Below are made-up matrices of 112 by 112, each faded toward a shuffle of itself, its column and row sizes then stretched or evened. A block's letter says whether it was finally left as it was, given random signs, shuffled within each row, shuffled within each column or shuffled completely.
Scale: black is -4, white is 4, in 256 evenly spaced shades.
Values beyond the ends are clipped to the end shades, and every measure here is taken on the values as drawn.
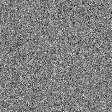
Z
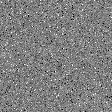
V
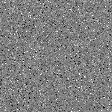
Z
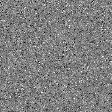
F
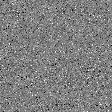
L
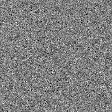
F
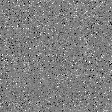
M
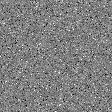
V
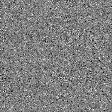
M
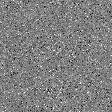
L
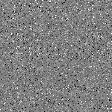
F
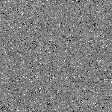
F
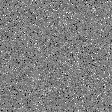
V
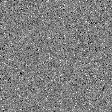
F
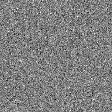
M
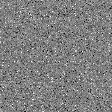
F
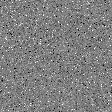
V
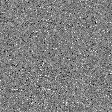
L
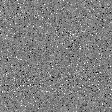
L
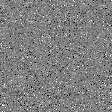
M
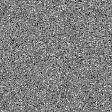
M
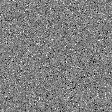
Z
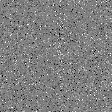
F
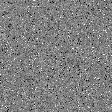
Z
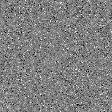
M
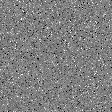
V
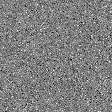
V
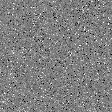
Z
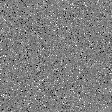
Z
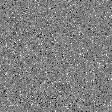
F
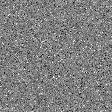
V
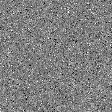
Z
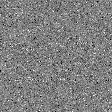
L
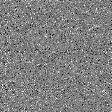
M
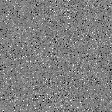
M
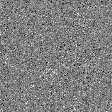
Z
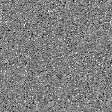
M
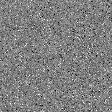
Z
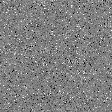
F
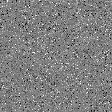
M
